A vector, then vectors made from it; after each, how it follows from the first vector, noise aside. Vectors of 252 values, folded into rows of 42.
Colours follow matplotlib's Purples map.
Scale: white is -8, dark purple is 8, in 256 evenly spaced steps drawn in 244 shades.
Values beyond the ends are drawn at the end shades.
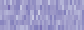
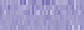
reversed, partly zeroed.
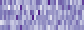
negated, scaled up.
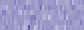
wrapped around, negated, partly zeroed.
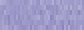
wrapped around, negated, shrunk.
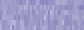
reversed, shrunk.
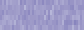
reversed, shrunk.
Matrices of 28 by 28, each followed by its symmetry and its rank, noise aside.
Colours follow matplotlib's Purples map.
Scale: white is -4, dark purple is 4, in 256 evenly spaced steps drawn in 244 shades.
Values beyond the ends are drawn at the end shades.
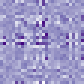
no symmetry, rank four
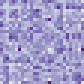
symmetric, rank six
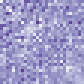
symmetric, rank eight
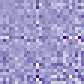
antisymmetric, rank four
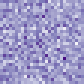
no symmetry, rank eight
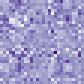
no symmetry, rank six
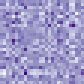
no symmetry, rank four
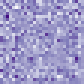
antisymmetric, rank six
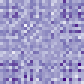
symmetric, rank four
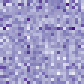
no symmetry, rank six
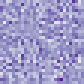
antisymmetric, rank six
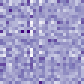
no symmetry, rank four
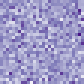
no symmetry, rank eight
